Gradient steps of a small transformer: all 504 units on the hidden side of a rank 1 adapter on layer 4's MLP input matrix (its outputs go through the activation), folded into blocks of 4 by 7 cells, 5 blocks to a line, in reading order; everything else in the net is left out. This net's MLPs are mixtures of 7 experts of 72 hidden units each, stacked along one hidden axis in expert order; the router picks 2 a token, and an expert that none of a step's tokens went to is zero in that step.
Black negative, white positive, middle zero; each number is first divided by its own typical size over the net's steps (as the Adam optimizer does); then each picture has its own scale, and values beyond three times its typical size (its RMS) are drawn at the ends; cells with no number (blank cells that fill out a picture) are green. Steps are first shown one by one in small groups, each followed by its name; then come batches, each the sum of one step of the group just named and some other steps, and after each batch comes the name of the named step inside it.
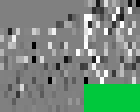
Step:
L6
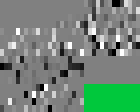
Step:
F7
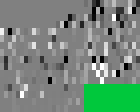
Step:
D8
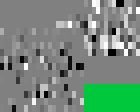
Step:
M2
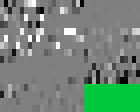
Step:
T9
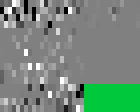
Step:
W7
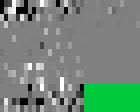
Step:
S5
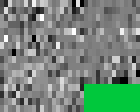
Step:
T9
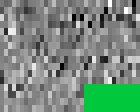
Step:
W7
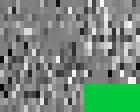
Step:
M2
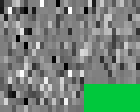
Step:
S5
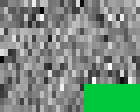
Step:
T9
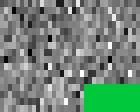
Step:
L6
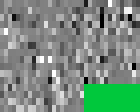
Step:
L6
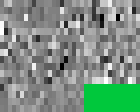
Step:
D8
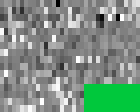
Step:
M2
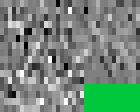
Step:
M2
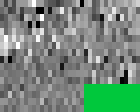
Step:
T9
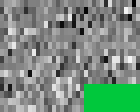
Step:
W7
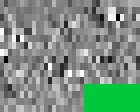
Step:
D8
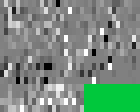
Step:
F7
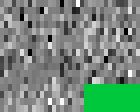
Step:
M2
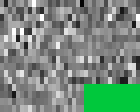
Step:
T9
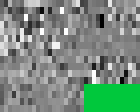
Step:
T9
